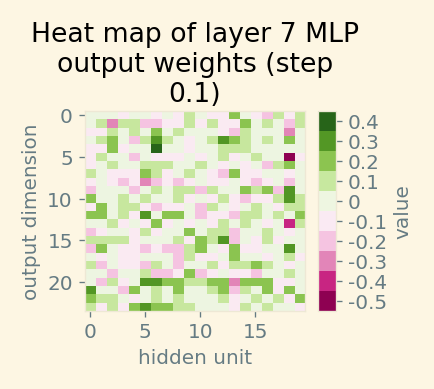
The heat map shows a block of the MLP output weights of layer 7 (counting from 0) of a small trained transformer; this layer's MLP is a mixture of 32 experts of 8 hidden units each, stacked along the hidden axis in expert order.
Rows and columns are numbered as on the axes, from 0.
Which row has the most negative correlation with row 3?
1
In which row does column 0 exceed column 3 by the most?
21
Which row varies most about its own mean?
20
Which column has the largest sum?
6
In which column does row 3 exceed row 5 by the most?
18
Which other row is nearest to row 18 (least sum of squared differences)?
17
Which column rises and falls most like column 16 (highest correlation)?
11
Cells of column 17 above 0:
5
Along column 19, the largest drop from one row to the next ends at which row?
23
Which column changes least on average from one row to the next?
19
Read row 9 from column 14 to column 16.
0.2 0.1 0.2
